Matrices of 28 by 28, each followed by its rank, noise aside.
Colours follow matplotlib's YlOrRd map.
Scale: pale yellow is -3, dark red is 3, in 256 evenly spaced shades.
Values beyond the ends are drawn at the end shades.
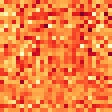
six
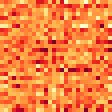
seven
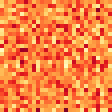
four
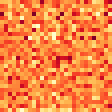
eight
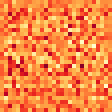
seven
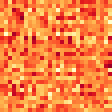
four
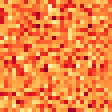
seven
